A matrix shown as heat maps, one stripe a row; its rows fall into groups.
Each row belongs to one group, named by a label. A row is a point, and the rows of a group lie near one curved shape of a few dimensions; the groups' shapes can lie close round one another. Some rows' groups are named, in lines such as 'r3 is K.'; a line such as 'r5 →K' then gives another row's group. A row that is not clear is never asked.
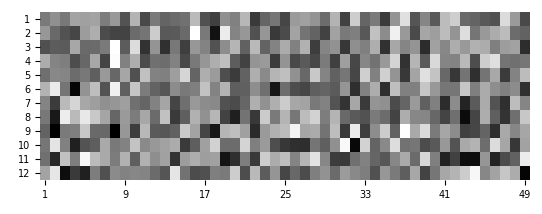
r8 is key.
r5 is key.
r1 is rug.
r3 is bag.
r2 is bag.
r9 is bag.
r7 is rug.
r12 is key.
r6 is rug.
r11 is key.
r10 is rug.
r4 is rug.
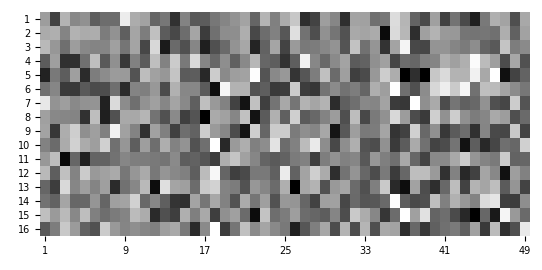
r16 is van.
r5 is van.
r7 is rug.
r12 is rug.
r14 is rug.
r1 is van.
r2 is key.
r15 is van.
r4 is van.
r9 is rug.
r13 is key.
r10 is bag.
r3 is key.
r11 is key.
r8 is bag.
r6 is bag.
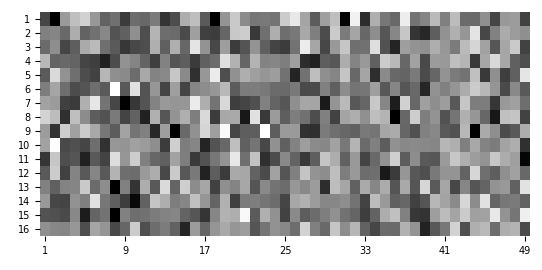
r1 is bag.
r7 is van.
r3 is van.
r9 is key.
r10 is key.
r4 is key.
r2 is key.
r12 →key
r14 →van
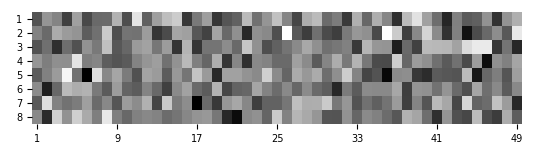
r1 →key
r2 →key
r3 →van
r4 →van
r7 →key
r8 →rug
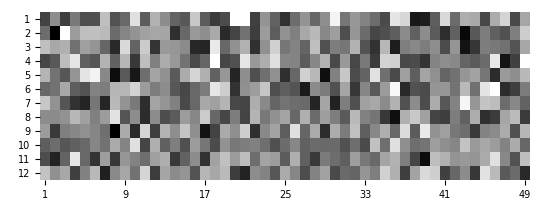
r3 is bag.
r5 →van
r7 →rug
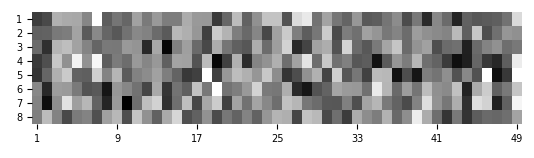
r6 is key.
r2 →bag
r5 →van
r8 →key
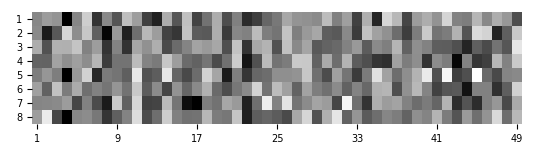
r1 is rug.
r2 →van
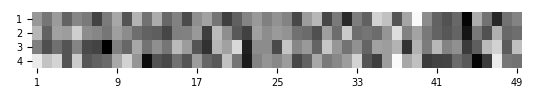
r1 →key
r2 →van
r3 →bag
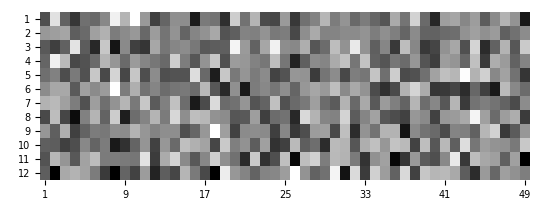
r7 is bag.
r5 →bag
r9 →rug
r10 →bag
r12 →bag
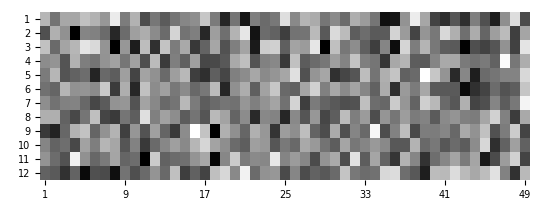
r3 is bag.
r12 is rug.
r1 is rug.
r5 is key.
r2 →rug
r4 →key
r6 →bag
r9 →bag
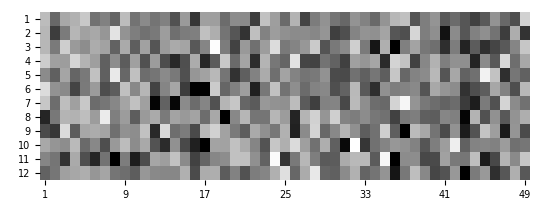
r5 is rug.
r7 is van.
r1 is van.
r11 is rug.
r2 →rug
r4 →key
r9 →key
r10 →bag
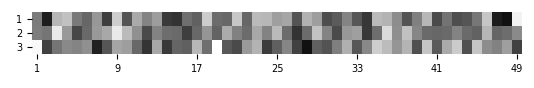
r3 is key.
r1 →van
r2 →van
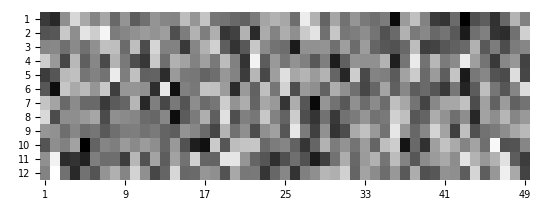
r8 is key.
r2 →key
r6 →key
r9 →key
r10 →van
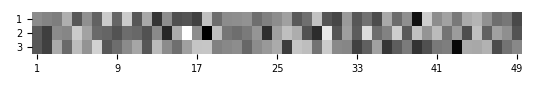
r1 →bag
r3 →key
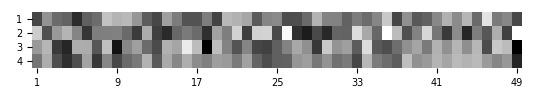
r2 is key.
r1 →van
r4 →van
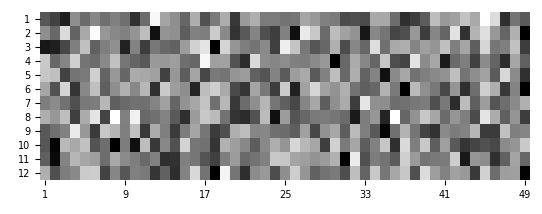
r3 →bag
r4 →rug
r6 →key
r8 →rug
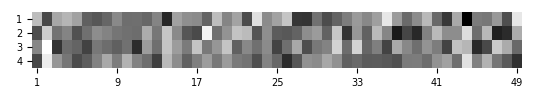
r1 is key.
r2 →van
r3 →rug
